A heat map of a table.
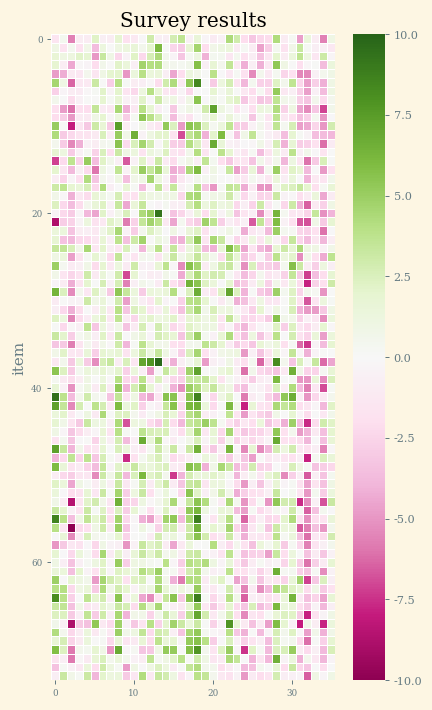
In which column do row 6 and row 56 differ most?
2
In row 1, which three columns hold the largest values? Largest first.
13, 18, 31
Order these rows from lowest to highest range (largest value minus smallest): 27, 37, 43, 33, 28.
33, 43, 27, 28, 37
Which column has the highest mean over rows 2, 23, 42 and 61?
18
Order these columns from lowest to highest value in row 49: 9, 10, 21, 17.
9, 10, 21, 17
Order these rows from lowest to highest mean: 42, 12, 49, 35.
35, 12, 49, 42
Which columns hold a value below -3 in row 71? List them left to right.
2, 25, 27, 31, 34
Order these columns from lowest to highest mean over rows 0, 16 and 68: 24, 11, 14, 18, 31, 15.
24, 31, 15, 14, 11, 18
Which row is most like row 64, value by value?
55
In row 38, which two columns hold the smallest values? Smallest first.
24, 12
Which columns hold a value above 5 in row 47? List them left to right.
0, 18, 22
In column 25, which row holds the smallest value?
21
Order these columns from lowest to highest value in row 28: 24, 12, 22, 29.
24, 29, 12, 22
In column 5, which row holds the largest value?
67
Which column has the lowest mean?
32
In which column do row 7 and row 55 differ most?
0
